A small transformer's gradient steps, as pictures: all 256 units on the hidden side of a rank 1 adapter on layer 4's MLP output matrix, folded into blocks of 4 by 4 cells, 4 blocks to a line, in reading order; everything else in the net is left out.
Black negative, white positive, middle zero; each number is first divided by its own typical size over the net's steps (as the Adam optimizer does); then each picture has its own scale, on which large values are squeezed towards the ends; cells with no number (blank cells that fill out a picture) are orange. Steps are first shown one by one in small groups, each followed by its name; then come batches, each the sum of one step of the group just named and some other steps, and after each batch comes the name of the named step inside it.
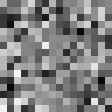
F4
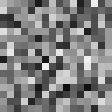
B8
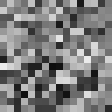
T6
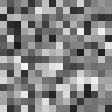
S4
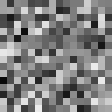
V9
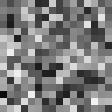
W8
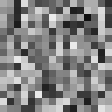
S4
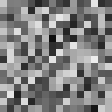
B8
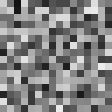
S4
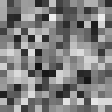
W8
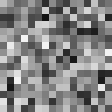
F4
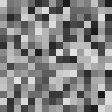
B8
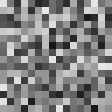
B8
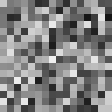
V9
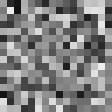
V9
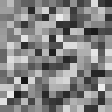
T6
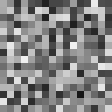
B8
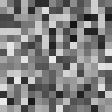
B8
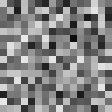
V9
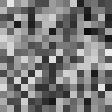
T6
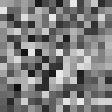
B8
